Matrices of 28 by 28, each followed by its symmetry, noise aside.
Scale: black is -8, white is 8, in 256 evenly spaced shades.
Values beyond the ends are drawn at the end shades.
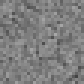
symmetric.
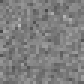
no symmetry.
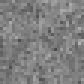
antisymmetric.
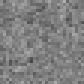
antisymmetric.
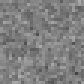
no symmetry.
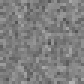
mirrored top to bottom.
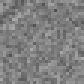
symmetric.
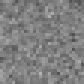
antisymmetric.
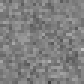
antisymmetric.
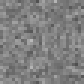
mirrored top to bottom.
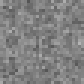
mirrored top to bottom.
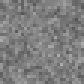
same after a half turn.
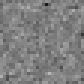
same after a half turn.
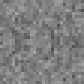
mirrored top to bottom.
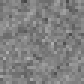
no symmetry.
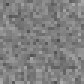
same after a half turn.
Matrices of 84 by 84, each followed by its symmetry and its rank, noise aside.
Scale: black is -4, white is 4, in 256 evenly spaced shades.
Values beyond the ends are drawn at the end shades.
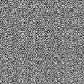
no symmetry, rank six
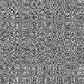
no symmetry, rank six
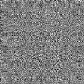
no symmetry, rank eight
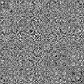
symmetric, rank eight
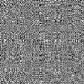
antisymmetric, rank eight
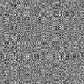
no symmetry, rank six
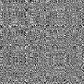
antisymmetric, rank six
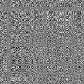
antisymmetric, rank six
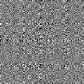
no symmetry, rank six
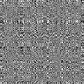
no symmetry, rank six
